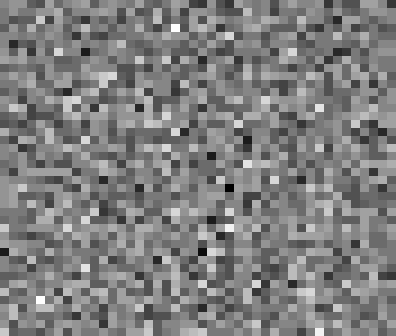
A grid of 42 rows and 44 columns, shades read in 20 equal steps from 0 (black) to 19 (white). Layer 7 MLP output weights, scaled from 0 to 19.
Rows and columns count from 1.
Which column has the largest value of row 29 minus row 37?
26
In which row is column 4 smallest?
7
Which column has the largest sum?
35
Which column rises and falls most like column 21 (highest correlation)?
17
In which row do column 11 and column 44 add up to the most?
27
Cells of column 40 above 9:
18
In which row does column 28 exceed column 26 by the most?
24
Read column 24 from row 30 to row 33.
13 11 16 11
